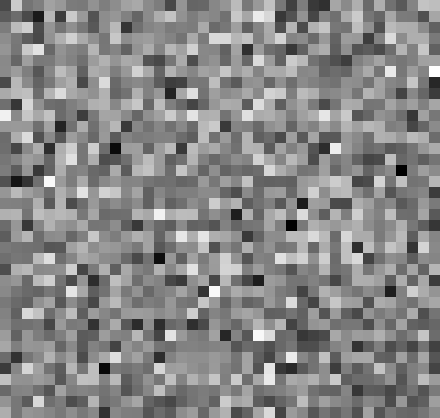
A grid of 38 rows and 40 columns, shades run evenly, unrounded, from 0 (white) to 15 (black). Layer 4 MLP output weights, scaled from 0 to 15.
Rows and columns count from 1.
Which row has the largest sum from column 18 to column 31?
32
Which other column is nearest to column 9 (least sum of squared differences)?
13
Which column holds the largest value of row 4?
34
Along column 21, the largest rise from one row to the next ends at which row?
5
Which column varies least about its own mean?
14
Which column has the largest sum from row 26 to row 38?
36
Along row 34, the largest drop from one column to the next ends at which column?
25
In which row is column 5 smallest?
17
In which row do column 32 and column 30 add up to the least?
11
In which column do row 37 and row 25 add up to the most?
8
